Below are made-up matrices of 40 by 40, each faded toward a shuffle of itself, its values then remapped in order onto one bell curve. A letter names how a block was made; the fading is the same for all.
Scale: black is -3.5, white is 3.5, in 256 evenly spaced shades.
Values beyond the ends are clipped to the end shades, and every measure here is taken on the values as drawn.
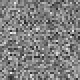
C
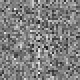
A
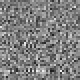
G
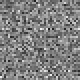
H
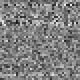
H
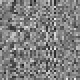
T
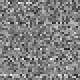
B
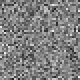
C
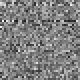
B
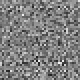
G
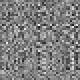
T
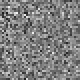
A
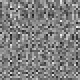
T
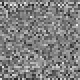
B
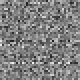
B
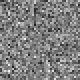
A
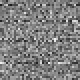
H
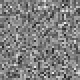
A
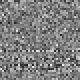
H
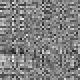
T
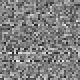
B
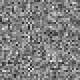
C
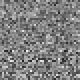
B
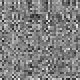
T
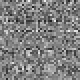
G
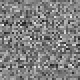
B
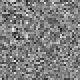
C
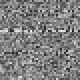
B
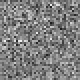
A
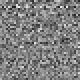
B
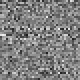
B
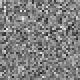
C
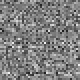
B
